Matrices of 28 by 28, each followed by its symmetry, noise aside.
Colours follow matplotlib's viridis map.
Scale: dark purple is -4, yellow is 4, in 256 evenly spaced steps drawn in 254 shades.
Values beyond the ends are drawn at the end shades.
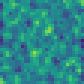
same after a half turn.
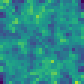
same after a half turn.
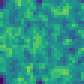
mirrored top to bottom.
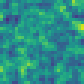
no symmetry.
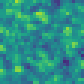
no symmetry.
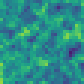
no symmetry.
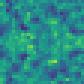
mirrored top to bottom.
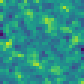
same after a half turn.
